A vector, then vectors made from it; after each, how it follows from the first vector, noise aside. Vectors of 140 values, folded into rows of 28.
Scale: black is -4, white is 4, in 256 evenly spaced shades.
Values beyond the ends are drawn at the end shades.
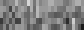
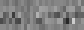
partly zeroed.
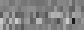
negated, partly zeroed.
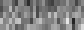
negated.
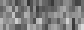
negated.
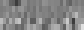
negated, partly zeroed.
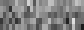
copied.
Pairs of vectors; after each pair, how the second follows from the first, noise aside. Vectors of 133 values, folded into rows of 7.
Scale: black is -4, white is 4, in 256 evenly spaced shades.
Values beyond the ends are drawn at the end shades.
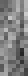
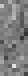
wrapped around, partly zeroed.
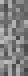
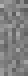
wrapped around, shrunk.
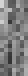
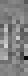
wrapped around, negated, partly zeroed.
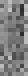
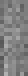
wrapped around, shrunk.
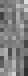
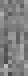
wrapped around, shrunk.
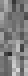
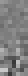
wrapped around, negated, partly zeroed.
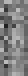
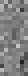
wrapped around, partly zeroed.
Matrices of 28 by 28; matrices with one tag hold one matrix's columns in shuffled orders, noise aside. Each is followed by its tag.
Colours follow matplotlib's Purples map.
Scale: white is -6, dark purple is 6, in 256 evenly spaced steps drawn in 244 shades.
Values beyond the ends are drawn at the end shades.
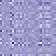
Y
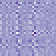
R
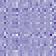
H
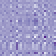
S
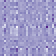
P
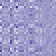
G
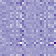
Y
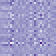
Y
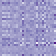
Y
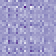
G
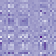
S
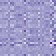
Y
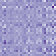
G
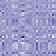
S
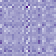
G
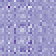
G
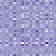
Y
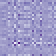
Y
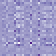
Y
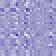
H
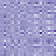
R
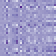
G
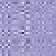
R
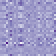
Y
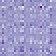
G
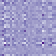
Y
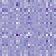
H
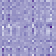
P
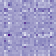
H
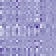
P
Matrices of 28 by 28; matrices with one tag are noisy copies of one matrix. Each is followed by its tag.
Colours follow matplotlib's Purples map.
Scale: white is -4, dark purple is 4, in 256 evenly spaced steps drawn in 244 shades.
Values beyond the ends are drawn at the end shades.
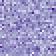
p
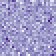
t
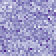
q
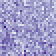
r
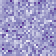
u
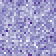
u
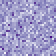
u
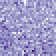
r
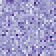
u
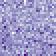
r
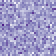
p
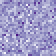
u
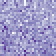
r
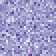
u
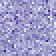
q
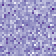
p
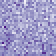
r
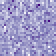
t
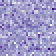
p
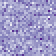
q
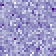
p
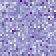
q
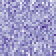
t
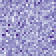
u
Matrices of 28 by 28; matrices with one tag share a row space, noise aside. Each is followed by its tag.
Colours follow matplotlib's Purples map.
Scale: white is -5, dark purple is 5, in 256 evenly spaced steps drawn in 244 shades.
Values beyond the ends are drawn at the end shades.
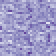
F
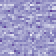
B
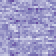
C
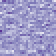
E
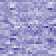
C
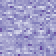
F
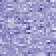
F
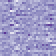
C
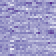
C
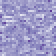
E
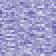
E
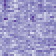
B
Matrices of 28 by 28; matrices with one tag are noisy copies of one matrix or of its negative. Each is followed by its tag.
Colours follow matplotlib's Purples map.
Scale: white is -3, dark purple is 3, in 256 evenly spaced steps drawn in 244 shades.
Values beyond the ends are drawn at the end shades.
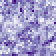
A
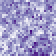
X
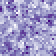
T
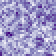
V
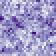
A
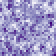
T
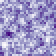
V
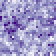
A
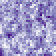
V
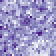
X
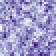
X
